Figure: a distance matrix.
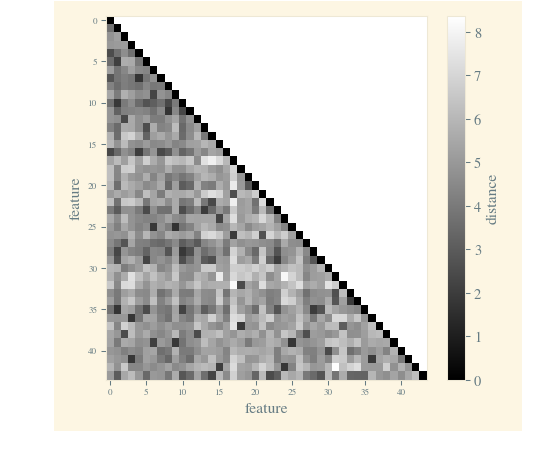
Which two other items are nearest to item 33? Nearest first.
34, 31
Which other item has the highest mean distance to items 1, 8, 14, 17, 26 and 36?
32
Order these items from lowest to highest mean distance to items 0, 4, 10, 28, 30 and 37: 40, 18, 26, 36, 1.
1, 40, 36, 18, 26
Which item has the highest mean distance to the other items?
17
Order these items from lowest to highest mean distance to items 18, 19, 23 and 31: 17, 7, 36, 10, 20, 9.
10, 20, 7, 9, 36, 17
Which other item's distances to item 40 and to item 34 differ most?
30
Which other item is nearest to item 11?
8
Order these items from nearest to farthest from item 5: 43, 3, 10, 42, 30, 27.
10, 43, 27, 42, 3, 30
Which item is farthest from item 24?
31
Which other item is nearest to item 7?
4
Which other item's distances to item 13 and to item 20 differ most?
19
